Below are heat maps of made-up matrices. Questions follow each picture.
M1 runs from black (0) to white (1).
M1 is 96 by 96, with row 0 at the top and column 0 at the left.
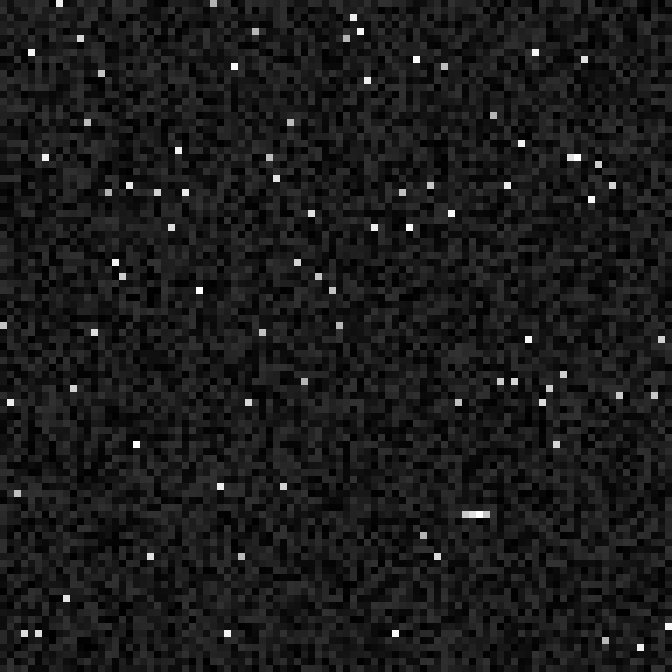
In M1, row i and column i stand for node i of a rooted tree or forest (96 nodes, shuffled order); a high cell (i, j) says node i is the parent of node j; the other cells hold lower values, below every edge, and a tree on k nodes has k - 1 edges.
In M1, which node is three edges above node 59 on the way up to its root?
46
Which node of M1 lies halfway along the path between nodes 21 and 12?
39
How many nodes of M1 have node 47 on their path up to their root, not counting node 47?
7
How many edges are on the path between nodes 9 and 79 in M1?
2
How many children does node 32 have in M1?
3
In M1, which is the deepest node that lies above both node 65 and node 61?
27
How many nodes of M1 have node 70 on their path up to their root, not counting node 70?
2
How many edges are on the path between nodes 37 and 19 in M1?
9
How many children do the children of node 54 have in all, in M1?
4
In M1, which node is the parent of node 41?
17
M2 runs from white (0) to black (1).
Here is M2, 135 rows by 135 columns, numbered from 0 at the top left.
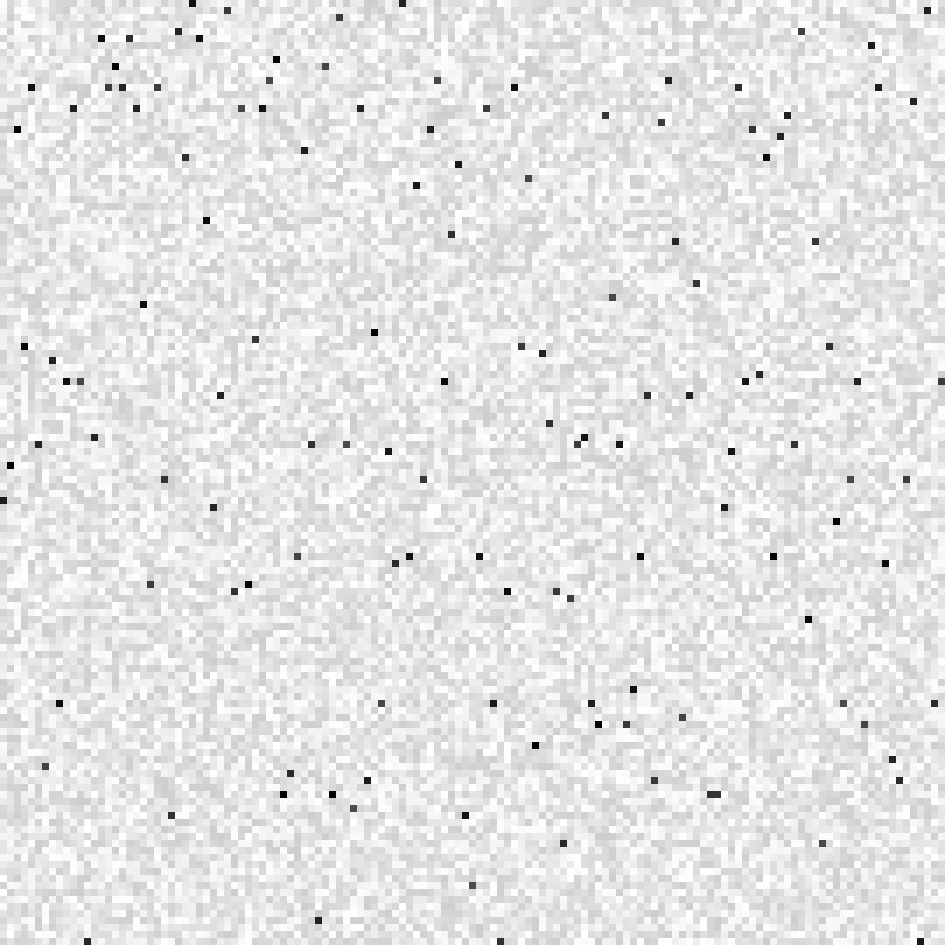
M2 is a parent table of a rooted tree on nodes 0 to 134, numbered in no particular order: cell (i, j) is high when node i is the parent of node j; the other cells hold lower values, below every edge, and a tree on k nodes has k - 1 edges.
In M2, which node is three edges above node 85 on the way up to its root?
84
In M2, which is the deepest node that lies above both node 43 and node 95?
11
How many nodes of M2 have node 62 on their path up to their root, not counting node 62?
6
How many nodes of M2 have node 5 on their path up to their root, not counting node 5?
9
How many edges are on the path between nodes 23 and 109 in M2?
9
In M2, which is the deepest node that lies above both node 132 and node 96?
34
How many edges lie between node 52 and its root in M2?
7
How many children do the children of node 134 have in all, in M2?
9
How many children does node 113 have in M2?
4
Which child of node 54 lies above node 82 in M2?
63
